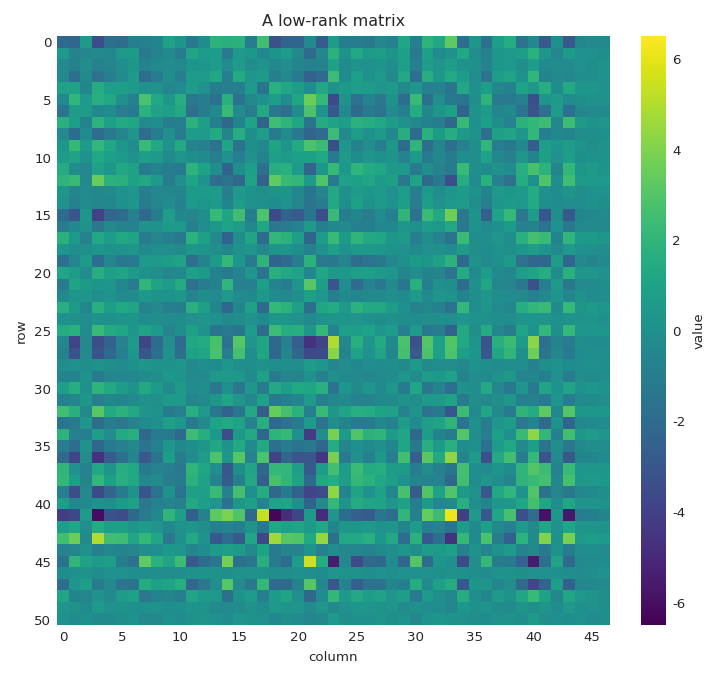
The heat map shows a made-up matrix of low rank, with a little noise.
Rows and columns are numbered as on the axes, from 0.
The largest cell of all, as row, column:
41, 33
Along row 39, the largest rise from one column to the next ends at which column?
23
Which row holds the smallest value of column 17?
43
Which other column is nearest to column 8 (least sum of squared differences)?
10
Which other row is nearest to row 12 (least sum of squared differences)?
25
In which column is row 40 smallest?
21
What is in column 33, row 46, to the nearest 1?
0
